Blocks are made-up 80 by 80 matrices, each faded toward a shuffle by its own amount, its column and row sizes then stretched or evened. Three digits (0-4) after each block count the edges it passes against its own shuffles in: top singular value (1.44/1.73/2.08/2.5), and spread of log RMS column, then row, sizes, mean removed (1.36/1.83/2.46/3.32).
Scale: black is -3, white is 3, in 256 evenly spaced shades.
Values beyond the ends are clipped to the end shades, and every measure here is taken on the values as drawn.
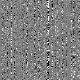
2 4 0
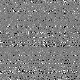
0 1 4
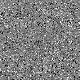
0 0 1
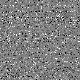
0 0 3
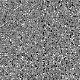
0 2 1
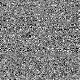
1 0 3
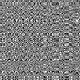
4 0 3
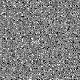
2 0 2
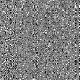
3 3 0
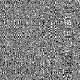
3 2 0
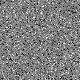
1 0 1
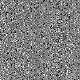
1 3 0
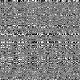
4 1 4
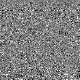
1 1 3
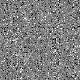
2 2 0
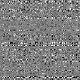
3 2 4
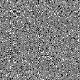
3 2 1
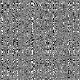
3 4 2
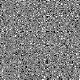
2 2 2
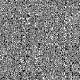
2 2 0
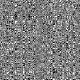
3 3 2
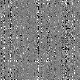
1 4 2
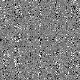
0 3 2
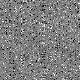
2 2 0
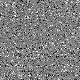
1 0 2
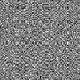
4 1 1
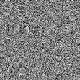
2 0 0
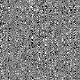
0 4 2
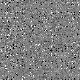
0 2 2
